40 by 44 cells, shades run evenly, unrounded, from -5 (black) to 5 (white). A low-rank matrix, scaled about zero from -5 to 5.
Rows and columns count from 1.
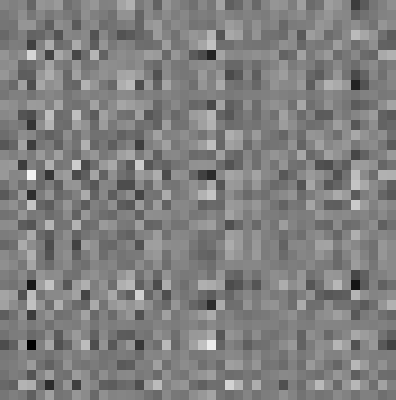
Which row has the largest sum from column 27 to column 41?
39
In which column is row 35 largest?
24
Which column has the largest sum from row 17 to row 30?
40
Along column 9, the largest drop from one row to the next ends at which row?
18
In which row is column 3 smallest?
17
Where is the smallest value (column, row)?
4, 35
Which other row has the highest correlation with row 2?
9
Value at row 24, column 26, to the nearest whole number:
1
